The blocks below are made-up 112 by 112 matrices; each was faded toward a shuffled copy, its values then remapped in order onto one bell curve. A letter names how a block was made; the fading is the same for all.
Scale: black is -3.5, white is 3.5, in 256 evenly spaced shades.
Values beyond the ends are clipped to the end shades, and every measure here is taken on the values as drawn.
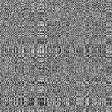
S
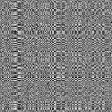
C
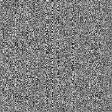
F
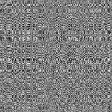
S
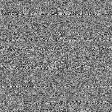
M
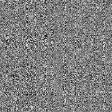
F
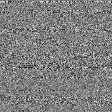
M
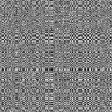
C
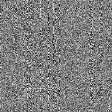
F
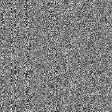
F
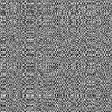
S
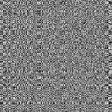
S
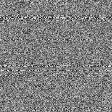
M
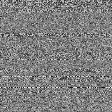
M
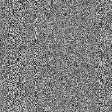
F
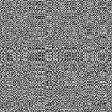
S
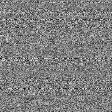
M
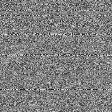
M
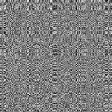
S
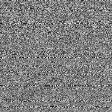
M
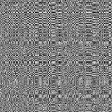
C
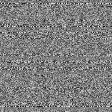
M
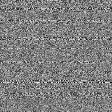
M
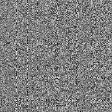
F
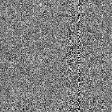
F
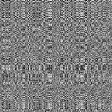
S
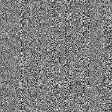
F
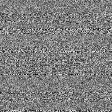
M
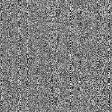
F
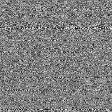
M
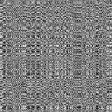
S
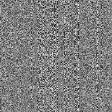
F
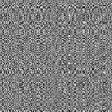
S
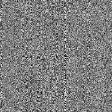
F
